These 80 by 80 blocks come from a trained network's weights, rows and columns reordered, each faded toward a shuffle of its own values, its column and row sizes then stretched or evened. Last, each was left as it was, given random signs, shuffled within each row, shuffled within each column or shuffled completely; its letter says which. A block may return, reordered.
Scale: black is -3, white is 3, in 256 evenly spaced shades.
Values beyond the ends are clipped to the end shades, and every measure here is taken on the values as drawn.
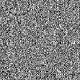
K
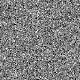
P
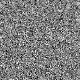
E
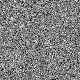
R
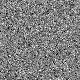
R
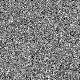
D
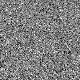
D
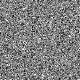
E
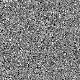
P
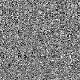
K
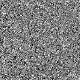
E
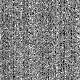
P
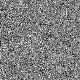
P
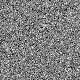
R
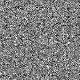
E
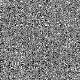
E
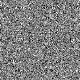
E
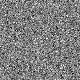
D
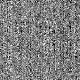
K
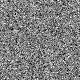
R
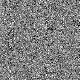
P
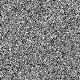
R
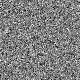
R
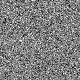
R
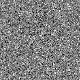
P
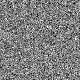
D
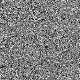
E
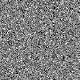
K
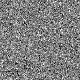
P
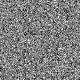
P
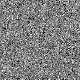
E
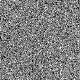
P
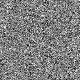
P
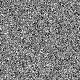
R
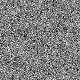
P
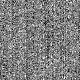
P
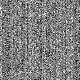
P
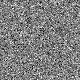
R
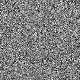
D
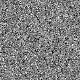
P
